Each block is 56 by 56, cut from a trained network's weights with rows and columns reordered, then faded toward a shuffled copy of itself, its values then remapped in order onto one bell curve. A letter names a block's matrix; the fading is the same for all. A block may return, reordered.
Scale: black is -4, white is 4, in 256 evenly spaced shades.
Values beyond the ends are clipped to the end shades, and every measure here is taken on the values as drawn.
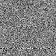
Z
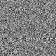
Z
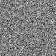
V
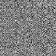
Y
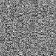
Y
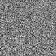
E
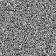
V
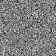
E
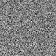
V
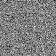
V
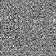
Y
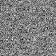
E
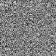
Y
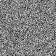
V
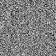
E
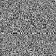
Z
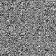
Y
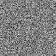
E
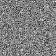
E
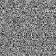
Y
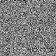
Z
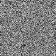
Y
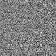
E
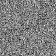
V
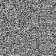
E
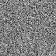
V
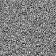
E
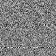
Z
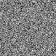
V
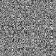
Y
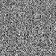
E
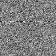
Z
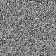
V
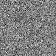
V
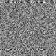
Z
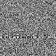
Z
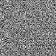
Y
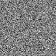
V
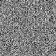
E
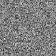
V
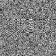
Z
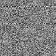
Z
